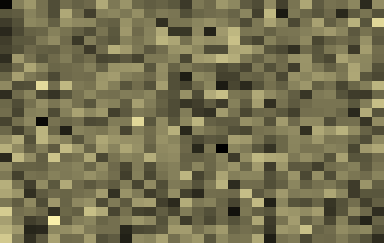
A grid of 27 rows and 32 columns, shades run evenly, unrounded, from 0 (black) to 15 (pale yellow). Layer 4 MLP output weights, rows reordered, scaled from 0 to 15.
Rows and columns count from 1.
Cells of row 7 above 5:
26
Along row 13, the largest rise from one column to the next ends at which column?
31
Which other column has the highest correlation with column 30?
17
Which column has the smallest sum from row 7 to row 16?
16
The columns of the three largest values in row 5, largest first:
20, 14, 15
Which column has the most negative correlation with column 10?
19
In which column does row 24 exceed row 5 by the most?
1
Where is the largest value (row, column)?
25, 5
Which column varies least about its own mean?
7
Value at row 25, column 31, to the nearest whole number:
2
